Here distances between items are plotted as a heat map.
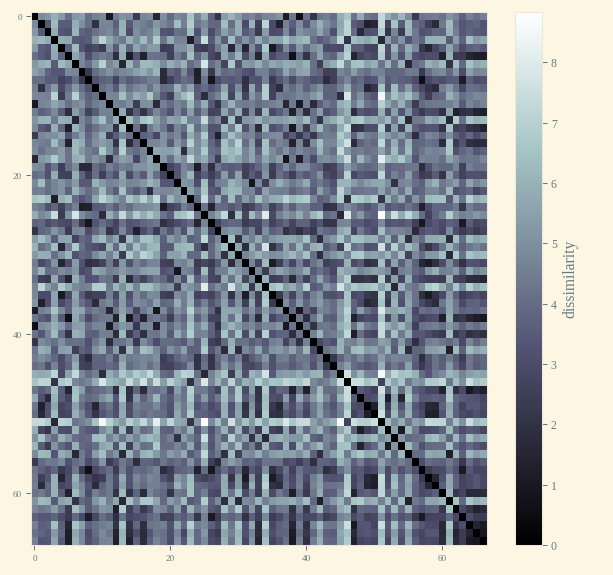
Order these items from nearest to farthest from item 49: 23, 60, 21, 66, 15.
66, 60, 15, 21, 23
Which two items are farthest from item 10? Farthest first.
51, 46
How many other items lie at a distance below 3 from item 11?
8
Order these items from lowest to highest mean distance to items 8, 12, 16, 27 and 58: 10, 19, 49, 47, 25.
47, 49, 19, 10, 25
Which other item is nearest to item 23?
3
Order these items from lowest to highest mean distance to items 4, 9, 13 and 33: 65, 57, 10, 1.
57, 1, 65, 10
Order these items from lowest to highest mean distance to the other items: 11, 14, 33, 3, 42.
33, 14, 11, 42, 3
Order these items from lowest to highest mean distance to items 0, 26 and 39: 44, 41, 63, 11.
11, 41, 63, 44
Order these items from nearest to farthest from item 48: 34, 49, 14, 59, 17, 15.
14, 49, 59, 17, 15, 34
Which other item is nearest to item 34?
53
